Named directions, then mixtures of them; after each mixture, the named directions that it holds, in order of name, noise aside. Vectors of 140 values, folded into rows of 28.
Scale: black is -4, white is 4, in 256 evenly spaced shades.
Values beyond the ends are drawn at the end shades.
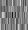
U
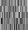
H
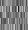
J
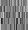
H, U.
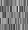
J.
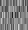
H, U.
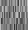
H.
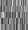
H, U.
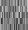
H.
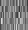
H.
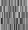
H.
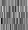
H, J.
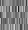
J.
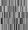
H.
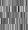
J.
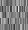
J.
